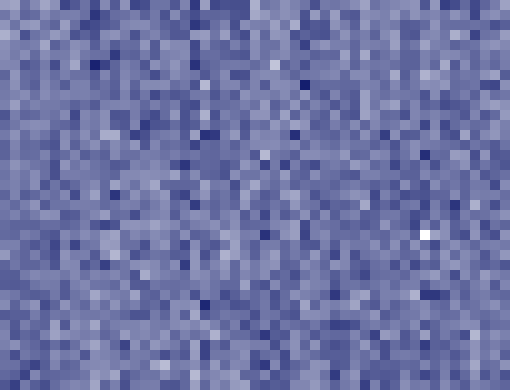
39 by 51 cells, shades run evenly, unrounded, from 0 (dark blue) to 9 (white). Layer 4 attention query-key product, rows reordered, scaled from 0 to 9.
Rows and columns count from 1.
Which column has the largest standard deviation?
43
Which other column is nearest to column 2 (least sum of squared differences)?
26
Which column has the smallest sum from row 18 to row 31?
34
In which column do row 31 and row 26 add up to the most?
12
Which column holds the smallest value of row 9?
31
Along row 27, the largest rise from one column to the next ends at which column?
20
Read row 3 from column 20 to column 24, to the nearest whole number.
1 2 3 4 2
